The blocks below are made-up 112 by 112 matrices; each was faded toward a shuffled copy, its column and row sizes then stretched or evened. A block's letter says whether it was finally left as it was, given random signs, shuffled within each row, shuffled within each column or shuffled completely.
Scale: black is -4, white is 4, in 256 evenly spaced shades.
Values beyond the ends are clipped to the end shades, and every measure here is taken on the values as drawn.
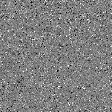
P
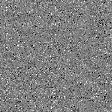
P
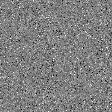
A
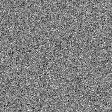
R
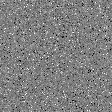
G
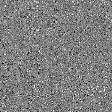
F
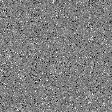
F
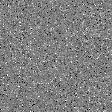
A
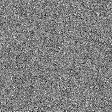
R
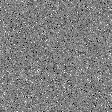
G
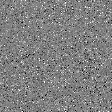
F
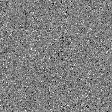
A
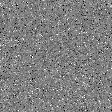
A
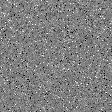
G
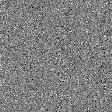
A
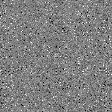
P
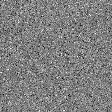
R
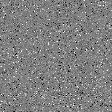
P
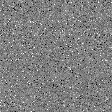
R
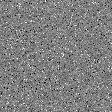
G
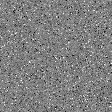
G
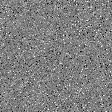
G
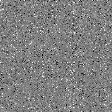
P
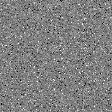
P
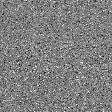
R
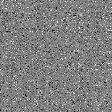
P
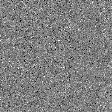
F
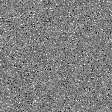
G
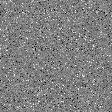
R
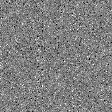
A
